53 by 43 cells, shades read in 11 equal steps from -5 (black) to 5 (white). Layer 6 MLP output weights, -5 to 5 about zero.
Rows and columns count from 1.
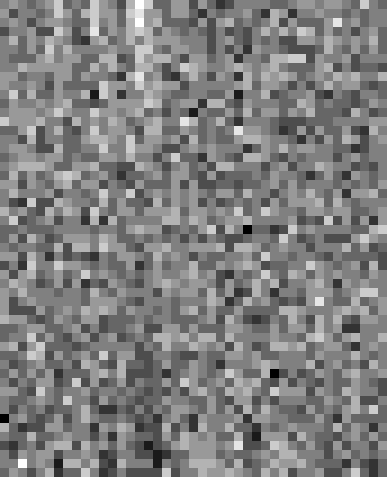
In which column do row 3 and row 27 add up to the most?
16
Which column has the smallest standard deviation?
43
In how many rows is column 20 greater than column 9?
23
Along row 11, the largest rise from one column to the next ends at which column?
12
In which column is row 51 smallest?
18
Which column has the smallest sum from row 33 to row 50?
17
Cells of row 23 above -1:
25
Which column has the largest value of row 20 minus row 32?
8
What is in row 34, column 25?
1
